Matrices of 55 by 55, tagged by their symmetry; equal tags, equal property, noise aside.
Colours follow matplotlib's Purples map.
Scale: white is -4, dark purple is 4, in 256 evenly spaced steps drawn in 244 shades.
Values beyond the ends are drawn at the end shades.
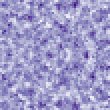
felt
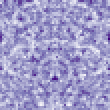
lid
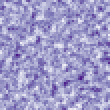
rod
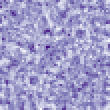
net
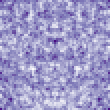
lid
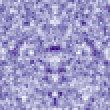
lid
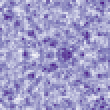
felt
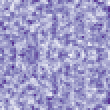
felt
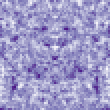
lid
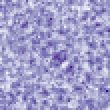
net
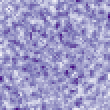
net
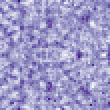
felt
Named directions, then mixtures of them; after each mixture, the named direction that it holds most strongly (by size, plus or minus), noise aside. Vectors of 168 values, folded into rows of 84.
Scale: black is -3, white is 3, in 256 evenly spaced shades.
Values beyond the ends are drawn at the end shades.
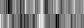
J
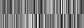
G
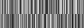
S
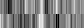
J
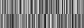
S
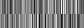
G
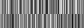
S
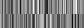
S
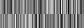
G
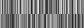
S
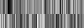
J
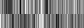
J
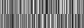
S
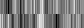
J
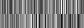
G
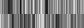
J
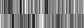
J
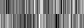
J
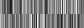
G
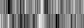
J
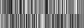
S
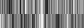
J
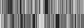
J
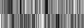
J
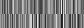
G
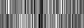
J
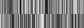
S
